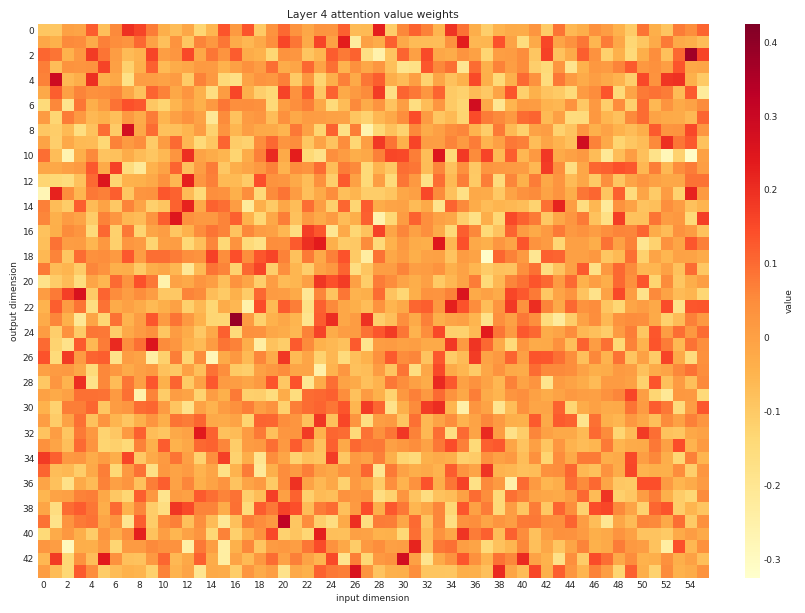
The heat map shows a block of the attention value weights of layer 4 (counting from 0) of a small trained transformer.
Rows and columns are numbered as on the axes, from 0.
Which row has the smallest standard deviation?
27
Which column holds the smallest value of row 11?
8
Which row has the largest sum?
38
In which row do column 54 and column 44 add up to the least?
10
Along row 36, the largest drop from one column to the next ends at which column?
36
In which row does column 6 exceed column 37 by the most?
18
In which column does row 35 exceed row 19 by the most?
37
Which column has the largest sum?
33
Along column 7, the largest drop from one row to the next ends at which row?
9
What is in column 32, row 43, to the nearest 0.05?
-0.1
